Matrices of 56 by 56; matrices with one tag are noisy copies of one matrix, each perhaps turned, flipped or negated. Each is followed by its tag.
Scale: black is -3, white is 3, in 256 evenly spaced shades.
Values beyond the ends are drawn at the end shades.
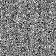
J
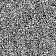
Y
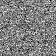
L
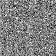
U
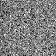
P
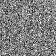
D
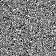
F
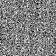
J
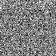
P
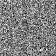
U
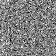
P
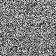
D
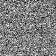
D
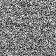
D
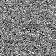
L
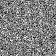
Y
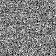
Y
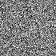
F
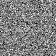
L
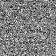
D
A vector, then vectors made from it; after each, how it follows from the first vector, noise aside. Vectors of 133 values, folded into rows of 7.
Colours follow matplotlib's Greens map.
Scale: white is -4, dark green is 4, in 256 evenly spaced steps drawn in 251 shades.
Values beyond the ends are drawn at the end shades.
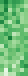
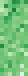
reversed, negated, partly zeroed.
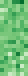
reversed, negated, partly zeroed.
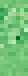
reversed, partly zeroed.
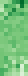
reversed, negated, partly zeroed.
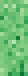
reversed, partly zeroed.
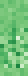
reversed, negated, partly zeroed.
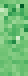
reversed, negated, partly zeroed.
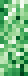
reversed, scaled up.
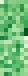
wrapped around, negated.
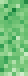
reversed, negated, partly zeroed.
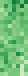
reversed, negated, partly zeroed.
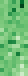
reversed, negated, partly zeroed.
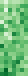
negated.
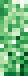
reversed, scaled up.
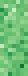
reversed, partly zeroed.
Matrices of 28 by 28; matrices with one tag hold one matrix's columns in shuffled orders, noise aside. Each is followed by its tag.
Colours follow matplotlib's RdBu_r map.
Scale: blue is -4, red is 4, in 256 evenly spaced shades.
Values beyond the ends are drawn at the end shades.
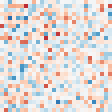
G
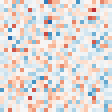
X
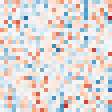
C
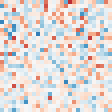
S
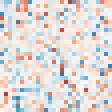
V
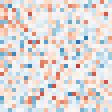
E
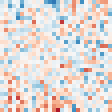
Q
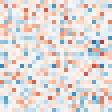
E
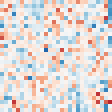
C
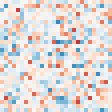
E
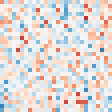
C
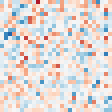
S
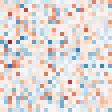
E
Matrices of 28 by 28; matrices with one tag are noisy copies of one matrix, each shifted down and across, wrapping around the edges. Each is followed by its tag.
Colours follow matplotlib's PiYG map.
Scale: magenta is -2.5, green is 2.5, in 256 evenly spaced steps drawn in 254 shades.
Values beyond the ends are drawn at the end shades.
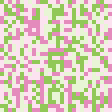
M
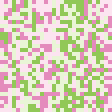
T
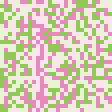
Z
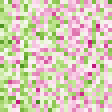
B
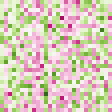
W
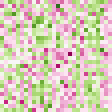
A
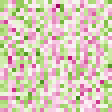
M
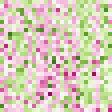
B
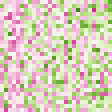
Z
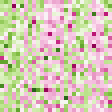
T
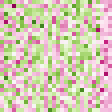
Z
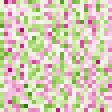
M
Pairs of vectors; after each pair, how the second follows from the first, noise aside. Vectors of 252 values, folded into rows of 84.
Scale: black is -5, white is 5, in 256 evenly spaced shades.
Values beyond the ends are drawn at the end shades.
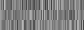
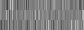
wrapped around, negated, partly zeroed.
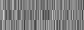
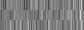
reversed, partly zeroed.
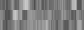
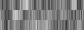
copied.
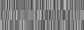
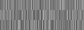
reversed, shrunk.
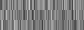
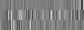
reversed, negated, partly zeroed.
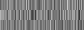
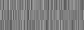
wrapped around, shrunk.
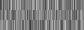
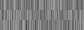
reversed, negated, shrunk.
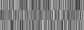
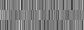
reversed, partly zeroed.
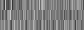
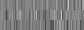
wrapped around, negated, partly zeroed.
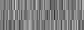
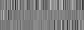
negated, partly zeroed.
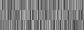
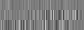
reversed, negated, partly zeroed.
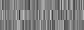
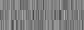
reversed, negated, shrunk.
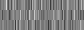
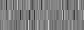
negated, partly zeroed.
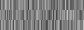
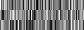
reversed, scaled up.
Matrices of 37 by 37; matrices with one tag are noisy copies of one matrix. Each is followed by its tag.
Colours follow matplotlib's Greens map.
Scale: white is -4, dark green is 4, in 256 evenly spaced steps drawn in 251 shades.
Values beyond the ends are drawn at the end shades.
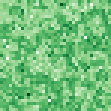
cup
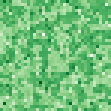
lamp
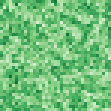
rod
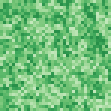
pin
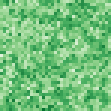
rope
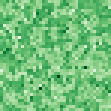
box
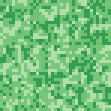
lamp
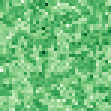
lamp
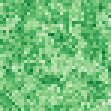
pin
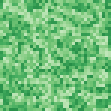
rod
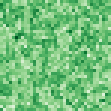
lamp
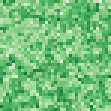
rope
